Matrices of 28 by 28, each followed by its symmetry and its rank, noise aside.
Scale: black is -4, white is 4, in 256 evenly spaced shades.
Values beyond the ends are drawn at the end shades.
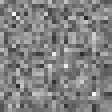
symmetric, rank six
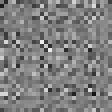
symmetric, rank three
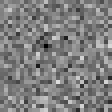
symmetric, rank six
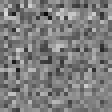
no symmetry, rank six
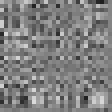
no symmetry, rank three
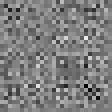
symmetric, rank four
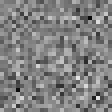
symmetric, rank six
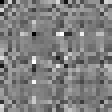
symmetric, rank three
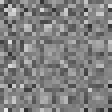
symmetric, rank four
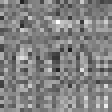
no symmetry, rank four
